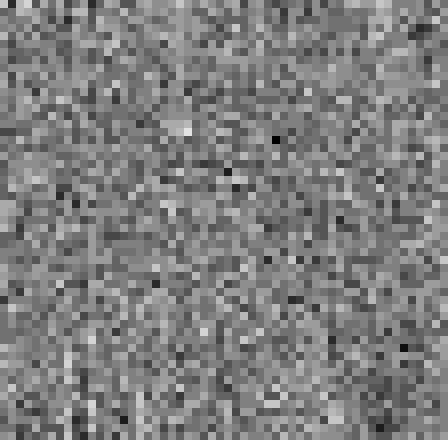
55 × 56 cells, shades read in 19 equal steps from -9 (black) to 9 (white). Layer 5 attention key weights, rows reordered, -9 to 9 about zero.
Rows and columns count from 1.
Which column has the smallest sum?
36
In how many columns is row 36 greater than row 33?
25
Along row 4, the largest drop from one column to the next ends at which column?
31
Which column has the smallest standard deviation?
17
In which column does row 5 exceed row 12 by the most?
5
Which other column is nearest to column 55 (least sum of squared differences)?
13
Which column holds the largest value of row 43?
12
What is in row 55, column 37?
0
